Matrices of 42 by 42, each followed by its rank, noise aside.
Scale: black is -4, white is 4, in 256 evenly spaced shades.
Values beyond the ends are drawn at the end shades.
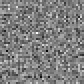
twelve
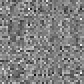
eight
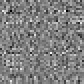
six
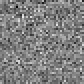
twelve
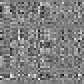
four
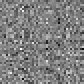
eight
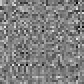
six
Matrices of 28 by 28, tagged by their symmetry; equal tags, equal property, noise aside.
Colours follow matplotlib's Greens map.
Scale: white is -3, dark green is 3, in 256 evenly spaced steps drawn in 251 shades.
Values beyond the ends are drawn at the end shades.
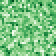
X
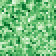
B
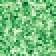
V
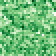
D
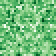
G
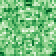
G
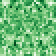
G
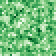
B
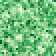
X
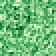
B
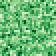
X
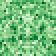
G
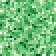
V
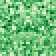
G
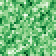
V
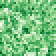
X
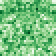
G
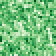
D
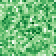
X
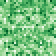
G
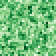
V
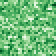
V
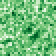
B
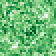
B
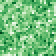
B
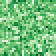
V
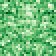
G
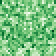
G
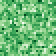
D
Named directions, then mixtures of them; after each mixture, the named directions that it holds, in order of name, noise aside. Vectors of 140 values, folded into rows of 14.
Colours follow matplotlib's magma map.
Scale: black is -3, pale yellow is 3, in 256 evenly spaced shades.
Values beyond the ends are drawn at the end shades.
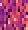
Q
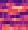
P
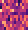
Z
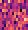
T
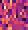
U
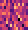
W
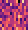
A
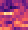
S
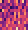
A, T.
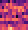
P, U.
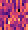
Q, W.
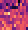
A, S, Z.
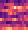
P.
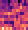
A, P, S.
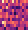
P, T, Z.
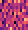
T.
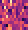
U.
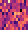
T.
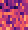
S, Z.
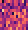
A, T.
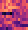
S.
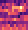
P.
